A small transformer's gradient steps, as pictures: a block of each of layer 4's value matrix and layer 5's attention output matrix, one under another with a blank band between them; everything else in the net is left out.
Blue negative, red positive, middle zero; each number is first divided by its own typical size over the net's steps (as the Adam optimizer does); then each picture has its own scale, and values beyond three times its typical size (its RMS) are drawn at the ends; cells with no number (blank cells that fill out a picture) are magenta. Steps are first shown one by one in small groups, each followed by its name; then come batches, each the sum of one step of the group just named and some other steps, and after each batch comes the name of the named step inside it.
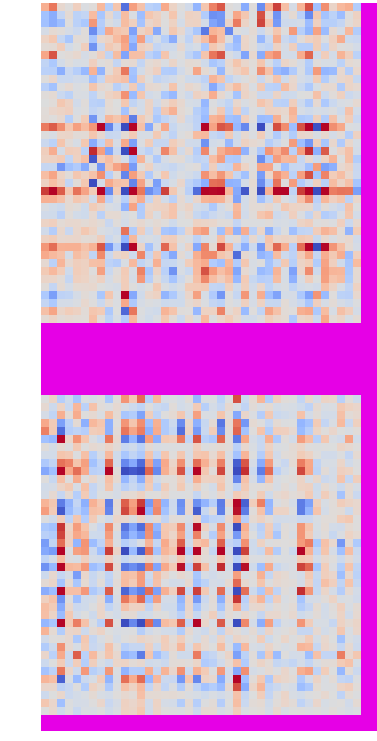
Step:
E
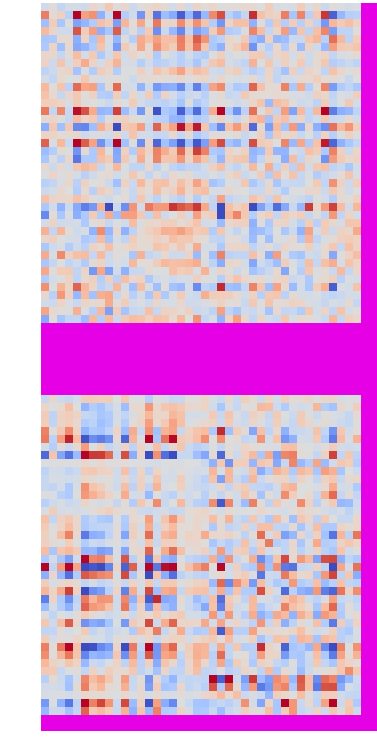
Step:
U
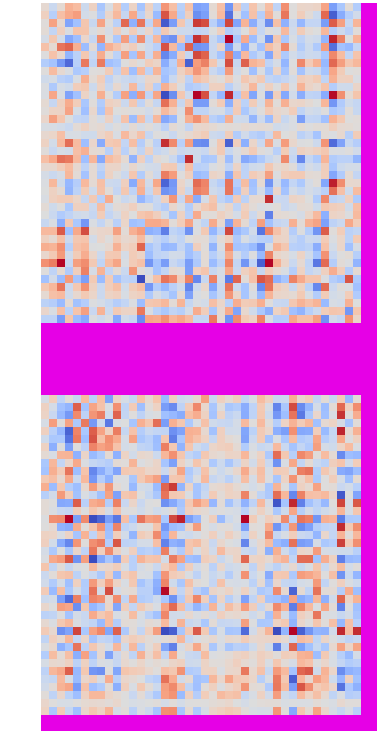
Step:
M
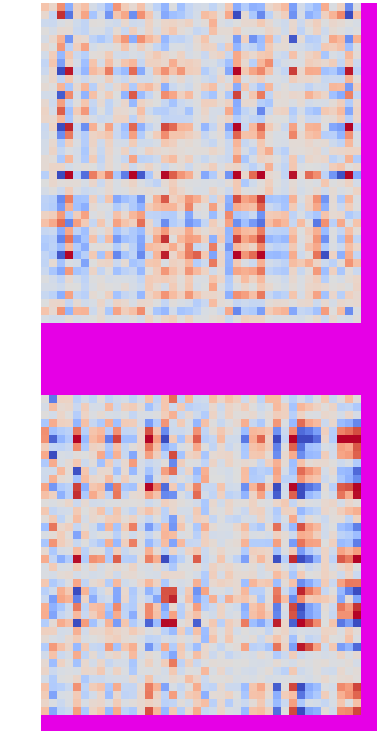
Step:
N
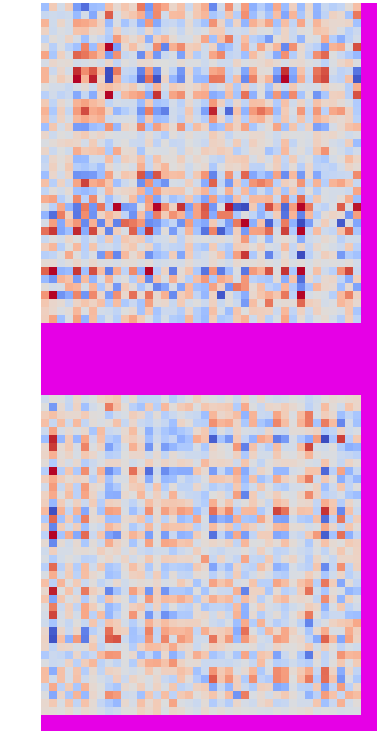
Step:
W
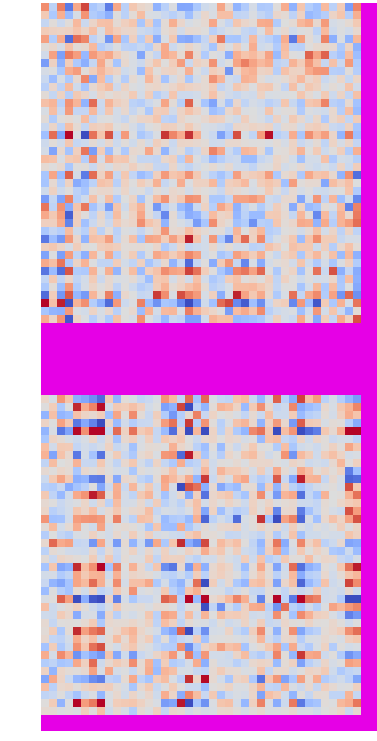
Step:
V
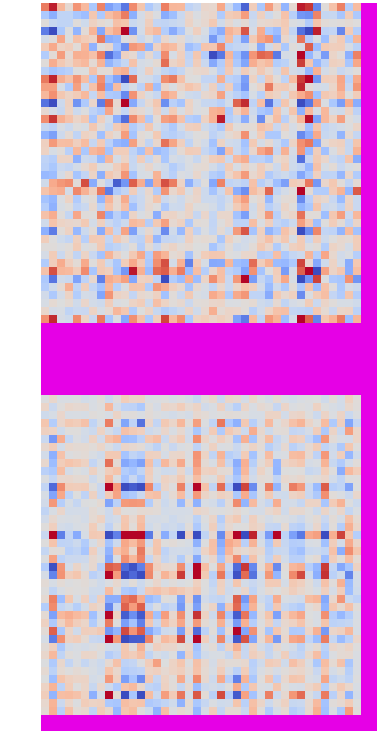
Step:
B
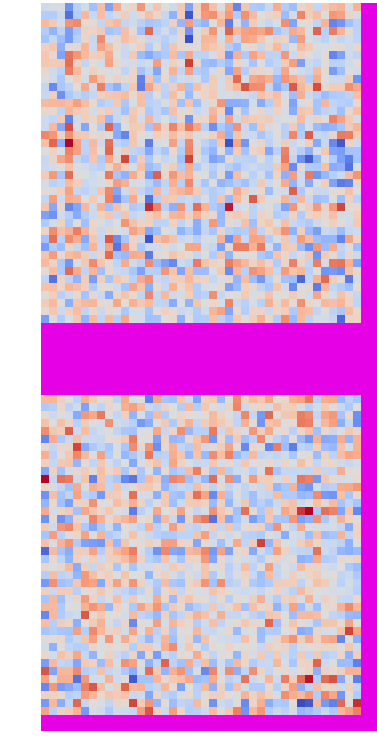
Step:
W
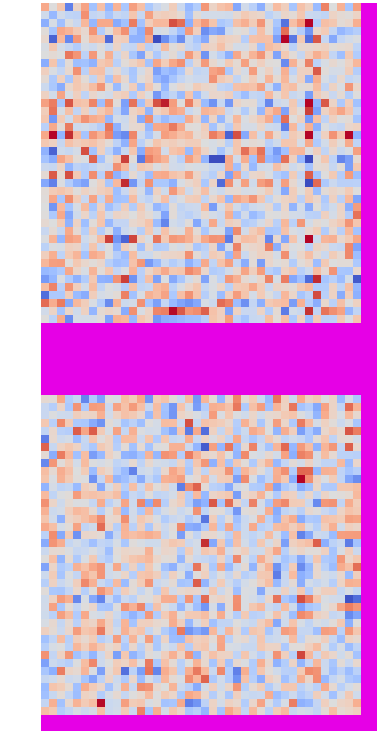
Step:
V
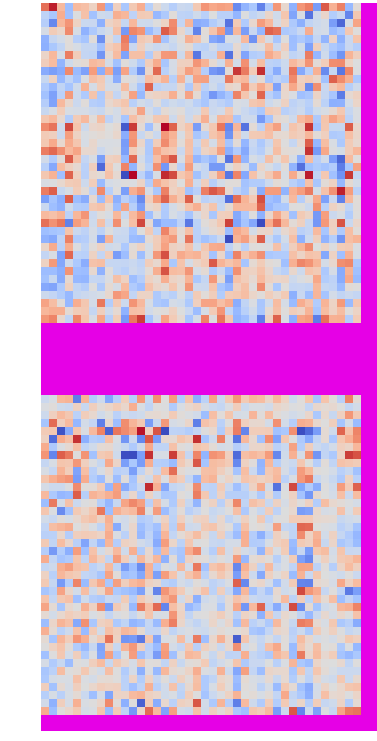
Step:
N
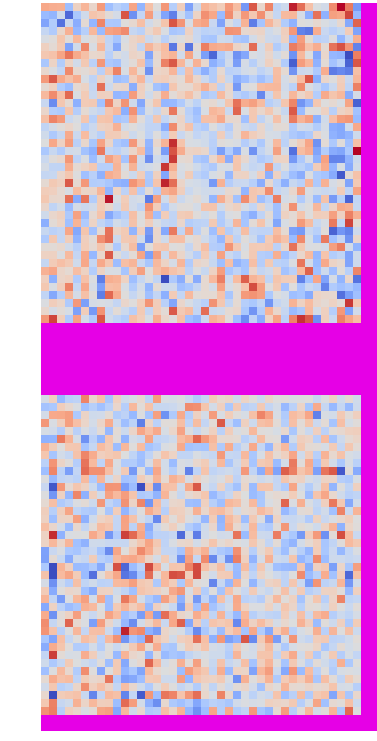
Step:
B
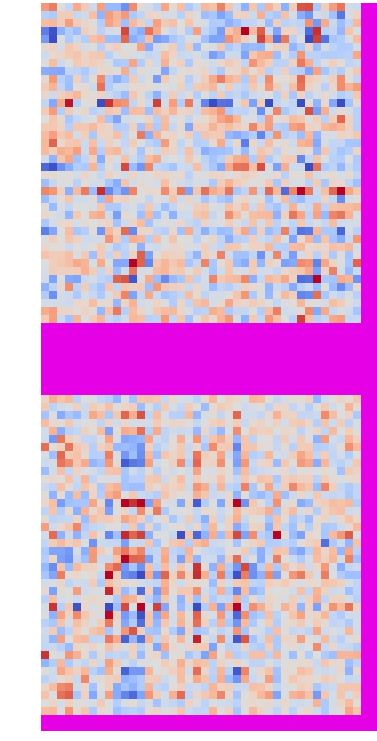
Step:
B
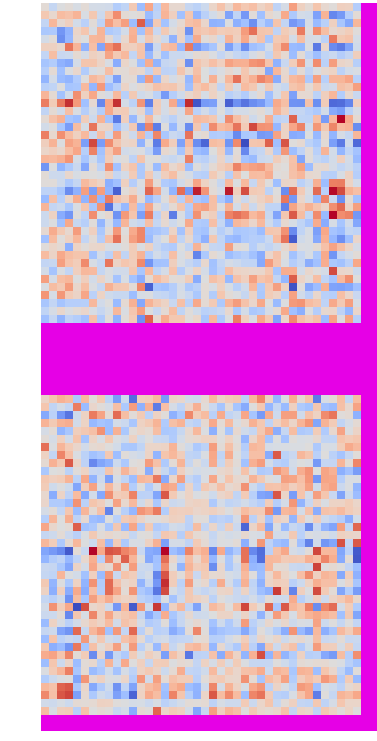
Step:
M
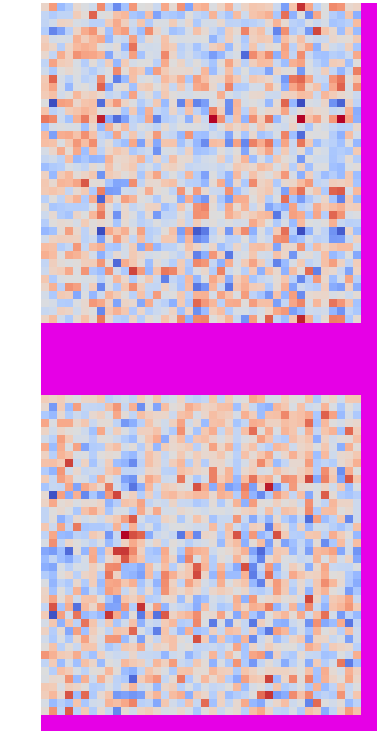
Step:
B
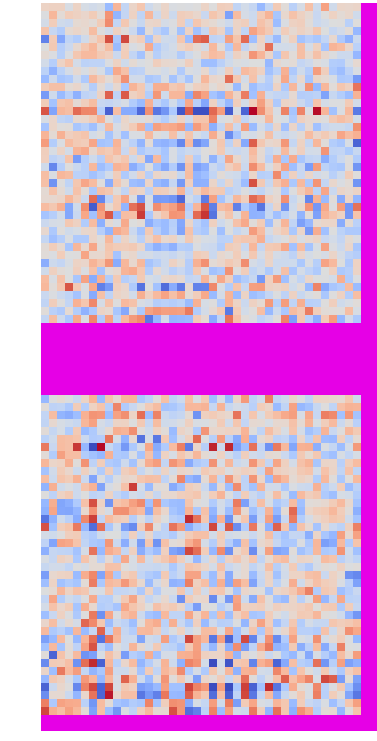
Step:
W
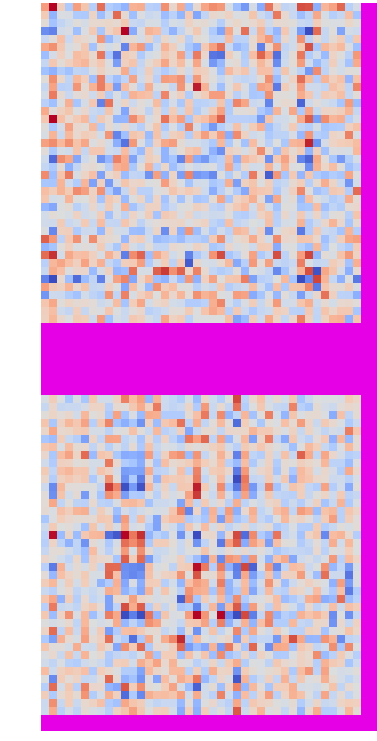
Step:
B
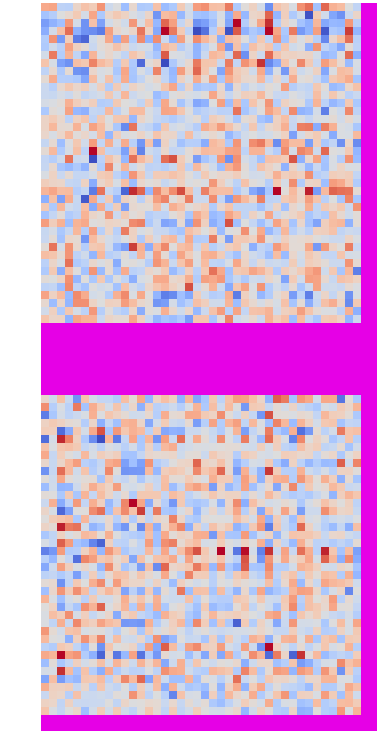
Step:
E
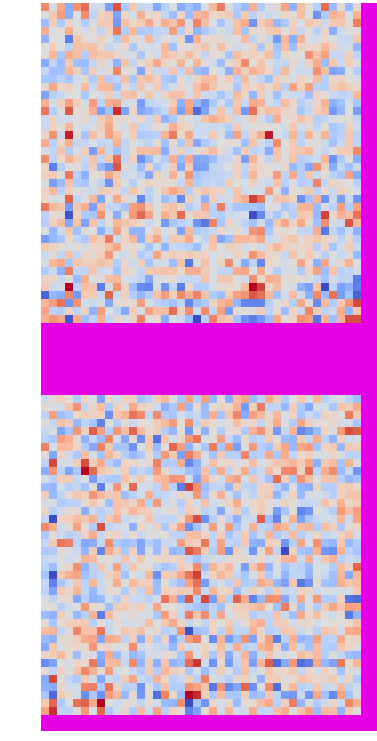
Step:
V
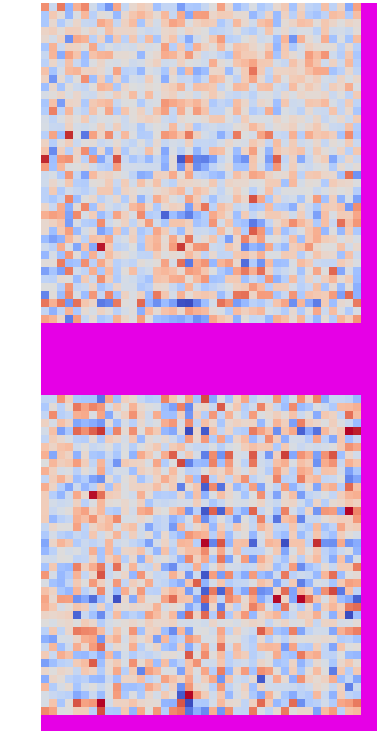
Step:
V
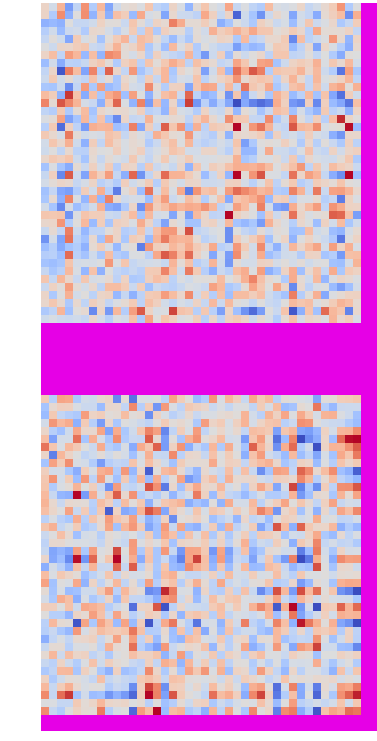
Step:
N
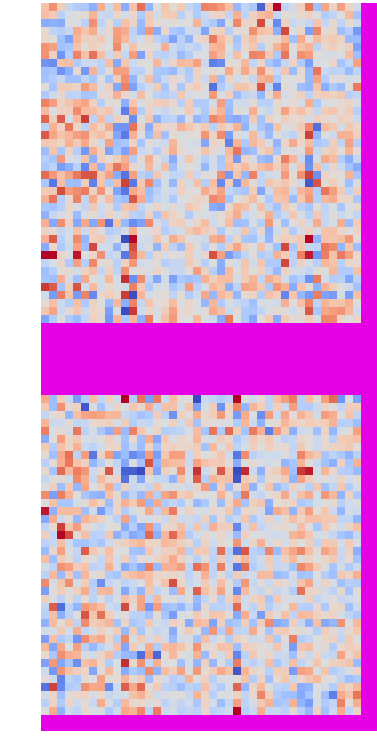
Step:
E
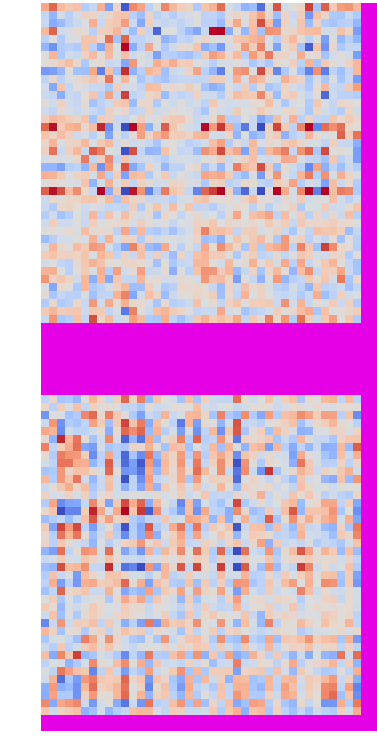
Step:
E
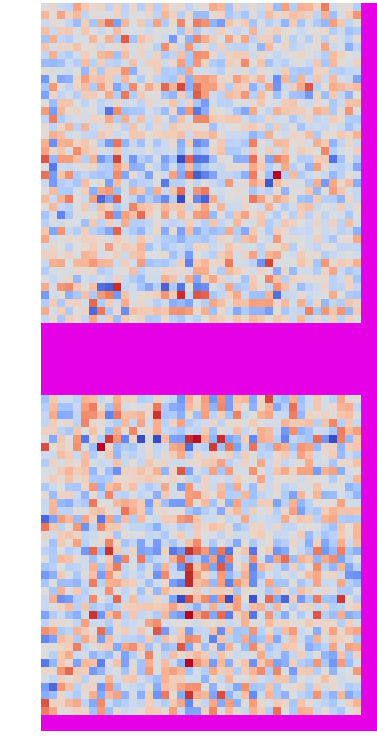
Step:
M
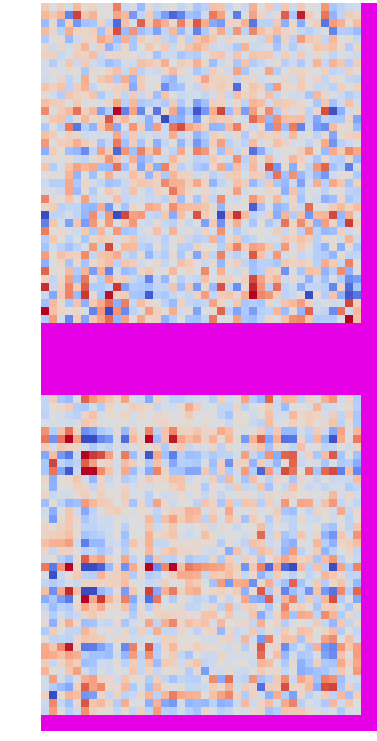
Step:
U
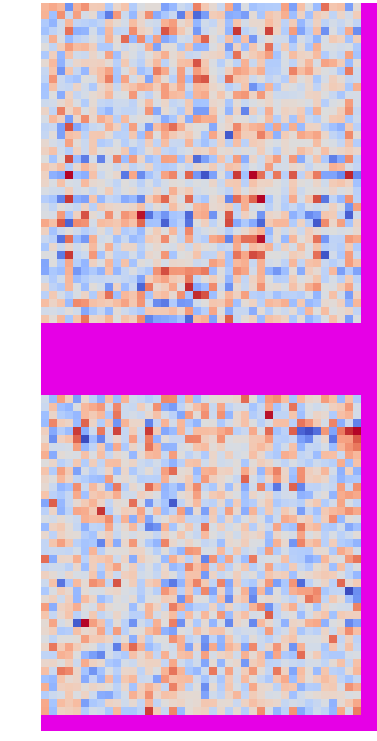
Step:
N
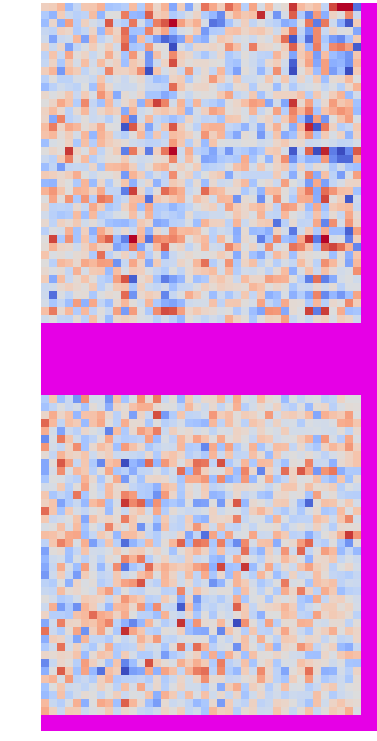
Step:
E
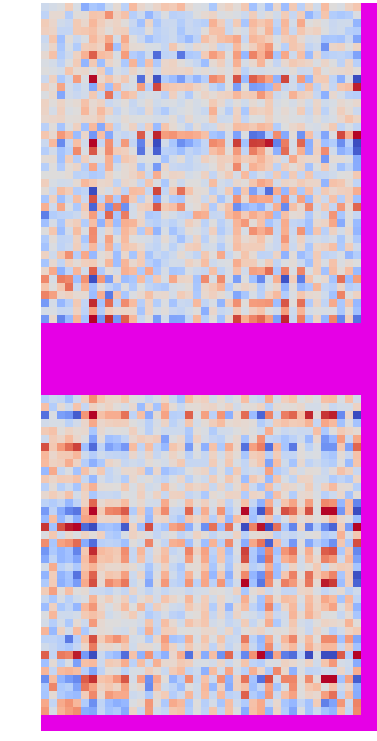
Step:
W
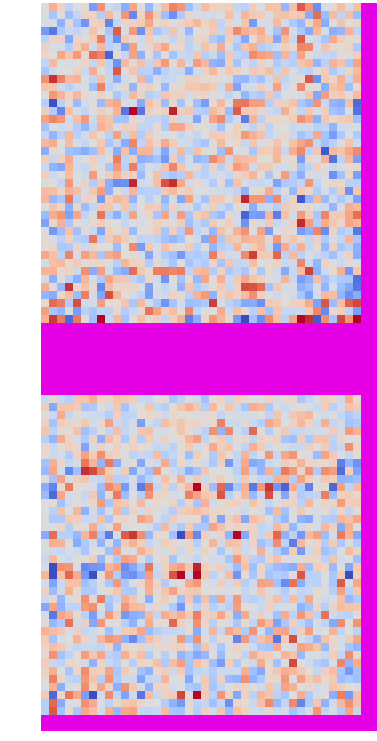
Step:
B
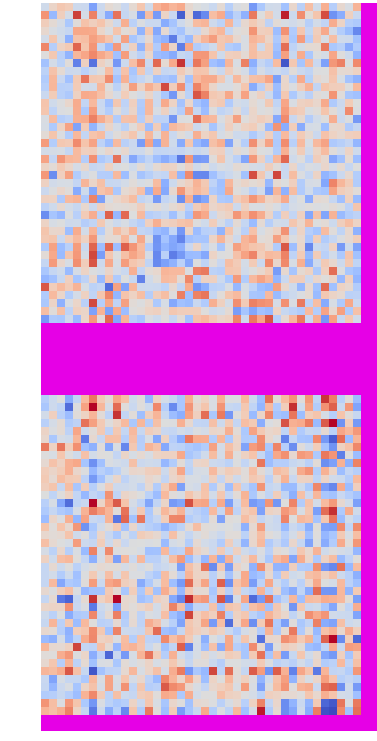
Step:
M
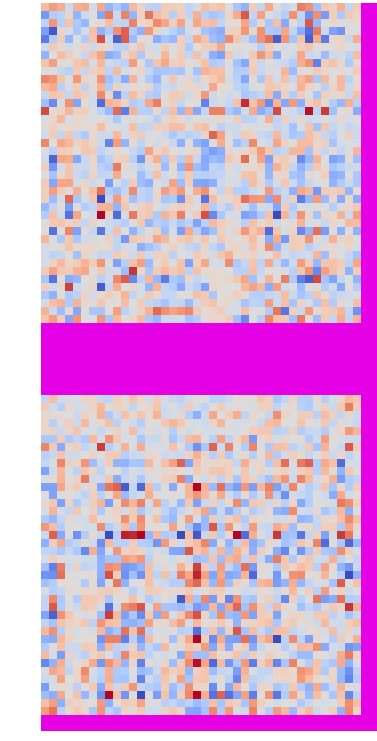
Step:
B
